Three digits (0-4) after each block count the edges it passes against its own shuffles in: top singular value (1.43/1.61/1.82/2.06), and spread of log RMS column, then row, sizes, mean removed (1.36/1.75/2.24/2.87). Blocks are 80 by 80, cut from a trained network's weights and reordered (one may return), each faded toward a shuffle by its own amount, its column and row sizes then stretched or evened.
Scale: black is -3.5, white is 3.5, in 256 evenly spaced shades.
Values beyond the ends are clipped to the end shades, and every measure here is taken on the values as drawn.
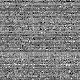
4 1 1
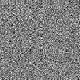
3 1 0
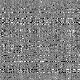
2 0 4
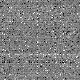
1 1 2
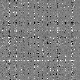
2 4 2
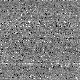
0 0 2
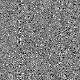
1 2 1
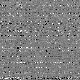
0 1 4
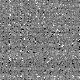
1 3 0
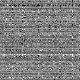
4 2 2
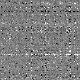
2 3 3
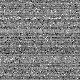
4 0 1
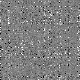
0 3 3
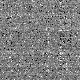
0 1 0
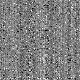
2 2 1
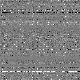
4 1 4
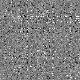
1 2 2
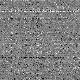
2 1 3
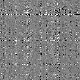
2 3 3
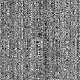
3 2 1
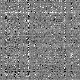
2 4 1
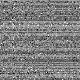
4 0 0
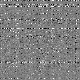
2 1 4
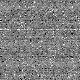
2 1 1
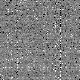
1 3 0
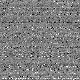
1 0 3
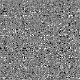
2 2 3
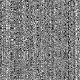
3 3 0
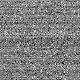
2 1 0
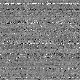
3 0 3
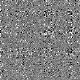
1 3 3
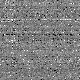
2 0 2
